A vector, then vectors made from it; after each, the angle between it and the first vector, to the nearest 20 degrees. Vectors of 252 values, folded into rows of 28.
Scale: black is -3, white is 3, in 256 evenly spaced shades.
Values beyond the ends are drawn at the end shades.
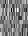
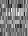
120 degrees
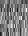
120 degrees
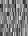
120 degrees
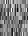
140 degrees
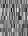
20 degrees
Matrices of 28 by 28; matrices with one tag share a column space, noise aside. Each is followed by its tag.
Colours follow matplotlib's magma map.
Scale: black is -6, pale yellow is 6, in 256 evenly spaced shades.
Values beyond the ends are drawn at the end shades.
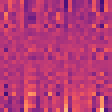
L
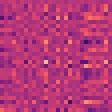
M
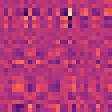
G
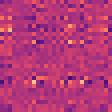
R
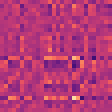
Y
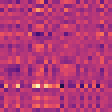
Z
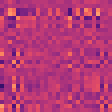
G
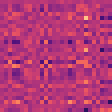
M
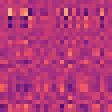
G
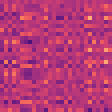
M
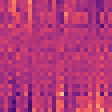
L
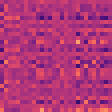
M
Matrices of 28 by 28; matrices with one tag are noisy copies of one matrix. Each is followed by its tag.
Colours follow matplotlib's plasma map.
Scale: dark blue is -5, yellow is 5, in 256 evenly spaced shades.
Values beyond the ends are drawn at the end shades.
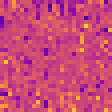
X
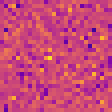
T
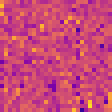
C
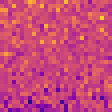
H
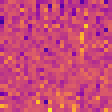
X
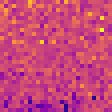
H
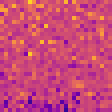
H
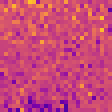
H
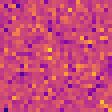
T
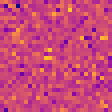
T
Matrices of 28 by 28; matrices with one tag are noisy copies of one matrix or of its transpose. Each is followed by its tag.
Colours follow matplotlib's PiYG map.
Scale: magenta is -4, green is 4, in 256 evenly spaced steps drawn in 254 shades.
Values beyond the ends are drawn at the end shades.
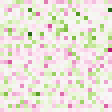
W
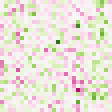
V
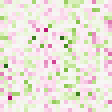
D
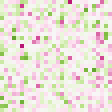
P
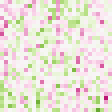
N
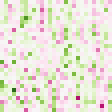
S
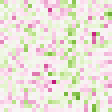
D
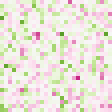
P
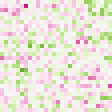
N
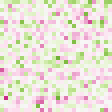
P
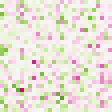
P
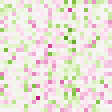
D
